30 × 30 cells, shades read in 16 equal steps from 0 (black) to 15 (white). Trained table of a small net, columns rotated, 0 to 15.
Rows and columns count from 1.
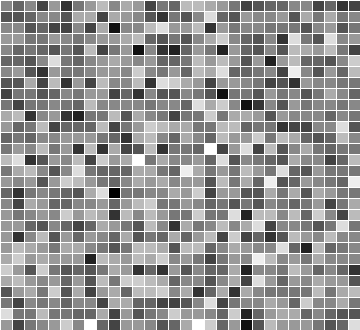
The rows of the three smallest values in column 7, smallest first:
11, 14, 21
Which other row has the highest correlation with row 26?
24
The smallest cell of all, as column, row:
10, 18
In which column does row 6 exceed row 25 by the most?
30
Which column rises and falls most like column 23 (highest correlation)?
6
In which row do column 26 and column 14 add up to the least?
9
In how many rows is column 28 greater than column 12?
12
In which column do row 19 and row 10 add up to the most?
17
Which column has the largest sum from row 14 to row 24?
13
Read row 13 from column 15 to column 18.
6 10 8 6
